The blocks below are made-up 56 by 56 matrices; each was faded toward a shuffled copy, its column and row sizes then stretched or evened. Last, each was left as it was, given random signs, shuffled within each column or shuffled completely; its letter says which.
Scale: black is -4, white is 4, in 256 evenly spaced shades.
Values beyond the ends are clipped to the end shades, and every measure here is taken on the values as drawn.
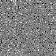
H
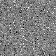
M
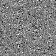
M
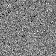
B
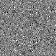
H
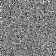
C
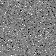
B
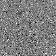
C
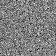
B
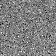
B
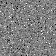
B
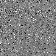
C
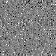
H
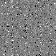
C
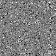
C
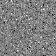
M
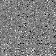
H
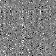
H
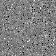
M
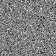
M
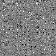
H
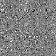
H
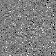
H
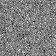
M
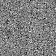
B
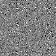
H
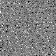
C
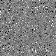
C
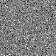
C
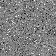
B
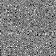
H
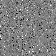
M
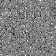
H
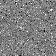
B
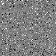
H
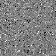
H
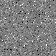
B
